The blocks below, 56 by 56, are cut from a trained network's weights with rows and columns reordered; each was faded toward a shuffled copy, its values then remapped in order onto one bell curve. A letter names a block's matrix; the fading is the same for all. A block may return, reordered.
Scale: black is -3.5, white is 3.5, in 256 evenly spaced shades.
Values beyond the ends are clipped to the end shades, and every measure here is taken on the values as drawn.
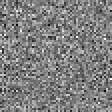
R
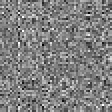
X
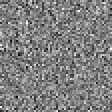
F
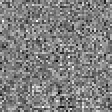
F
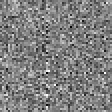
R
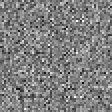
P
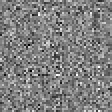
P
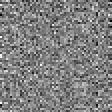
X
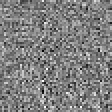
R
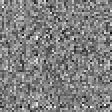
P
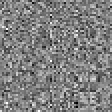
X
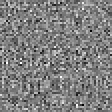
F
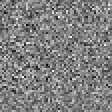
F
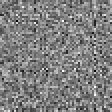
R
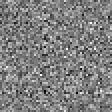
F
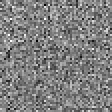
R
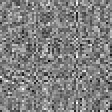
X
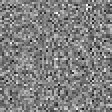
X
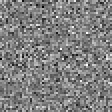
F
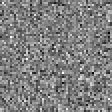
P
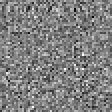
P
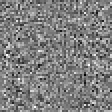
R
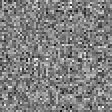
R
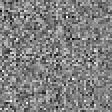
P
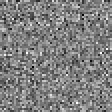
F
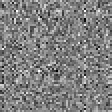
R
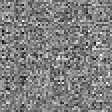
P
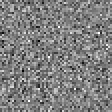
P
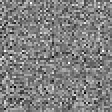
R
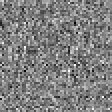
P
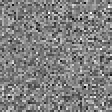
F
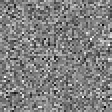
F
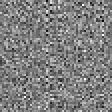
X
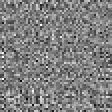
X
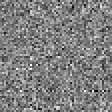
P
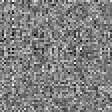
R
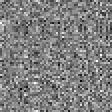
X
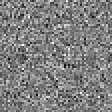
F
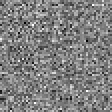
F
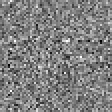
P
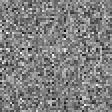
R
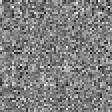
F
